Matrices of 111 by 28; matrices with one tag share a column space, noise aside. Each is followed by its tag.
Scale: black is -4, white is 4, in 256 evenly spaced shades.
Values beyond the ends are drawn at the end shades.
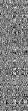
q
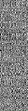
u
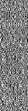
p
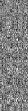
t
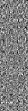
q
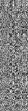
u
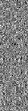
p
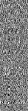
q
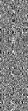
q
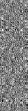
t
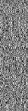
t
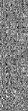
u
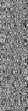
p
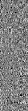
q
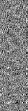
q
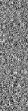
p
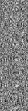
p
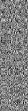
q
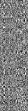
q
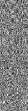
q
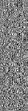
u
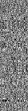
t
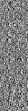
p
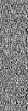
q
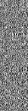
u
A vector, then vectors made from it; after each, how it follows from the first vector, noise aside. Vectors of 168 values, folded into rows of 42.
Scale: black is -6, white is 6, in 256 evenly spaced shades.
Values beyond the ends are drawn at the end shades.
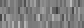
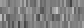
negated.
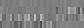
wrapped around, partly zeroed.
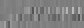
wrapped around, partly zeroed.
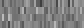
wrapped around.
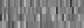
sign-scrambled.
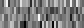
wrapped around, scaled up.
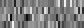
reversed, scaled up.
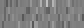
wrapped around, partly zeroed.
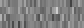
negated.
